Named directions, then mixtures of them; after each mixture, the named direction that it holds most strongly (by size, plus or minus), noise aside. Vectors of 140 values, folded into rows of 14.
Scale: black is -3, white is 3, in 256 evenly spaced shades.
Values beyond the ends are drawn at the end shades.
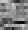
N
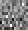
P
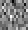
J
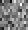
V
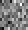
V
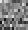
P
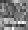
N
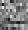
N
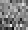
P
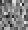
V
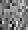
P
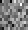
V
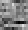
N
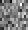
V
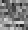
N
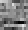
N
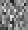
J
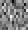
J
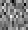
J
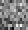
V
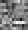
N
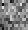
V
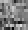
N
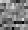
N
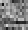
N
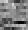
N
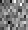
V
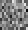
J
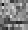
N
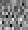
P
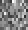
V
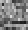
N
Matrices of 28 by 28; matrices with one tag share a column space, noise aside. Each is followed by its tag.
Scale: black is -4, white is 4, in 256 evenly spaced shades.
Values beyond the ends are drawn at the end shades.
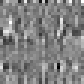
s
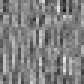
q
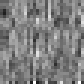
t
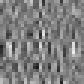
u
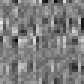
s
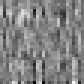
t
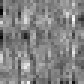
t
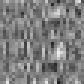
u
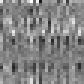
s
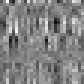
s
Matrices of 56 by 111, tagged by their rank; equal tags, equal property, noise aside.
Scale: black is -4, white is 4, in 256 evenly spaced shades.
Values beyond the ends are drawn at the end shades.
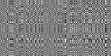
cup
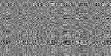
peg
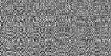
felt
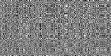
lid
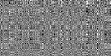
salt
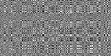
peg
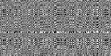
peg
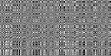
cup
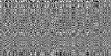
salt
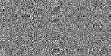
felt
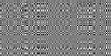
cup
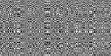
salt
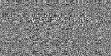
lid
